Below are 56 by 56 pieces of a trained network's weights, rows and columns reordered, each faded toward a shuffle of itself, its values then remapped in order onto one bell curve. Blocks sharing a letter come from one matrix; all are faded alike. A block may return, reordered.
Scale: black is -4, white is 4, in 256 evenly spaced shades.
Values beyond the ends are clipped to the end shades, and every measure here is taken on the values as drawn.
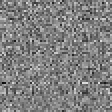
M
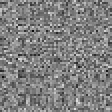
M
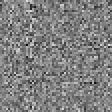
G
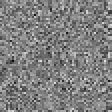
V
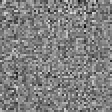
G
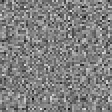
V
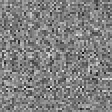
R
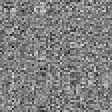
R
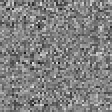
G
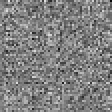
V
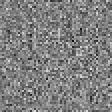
G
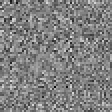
G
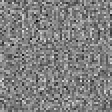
R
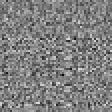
M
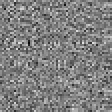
R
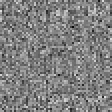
R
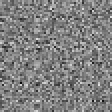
G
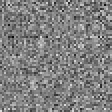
R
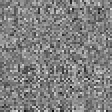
M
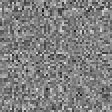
V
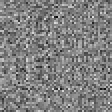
V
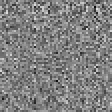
G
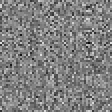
V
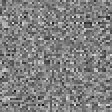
M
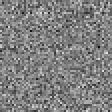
R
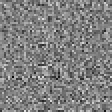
G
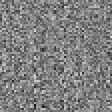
G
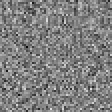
R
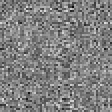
V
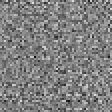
M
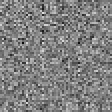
G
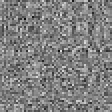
R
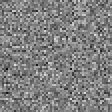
V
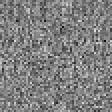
R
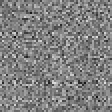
M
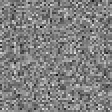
R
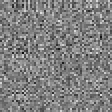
V
